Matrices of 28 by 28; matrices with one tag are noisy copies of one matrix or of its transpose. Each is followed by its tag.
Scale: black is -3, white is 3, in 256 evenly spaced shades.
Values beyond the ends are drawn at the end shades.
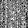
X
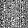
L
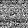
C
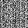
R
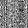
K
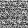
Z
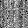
C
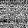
C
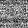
C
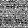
K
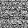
Z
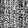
C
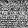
L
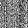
K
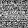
L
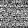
X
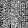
L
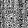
C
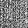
R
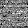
X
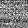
C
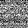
C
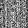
X
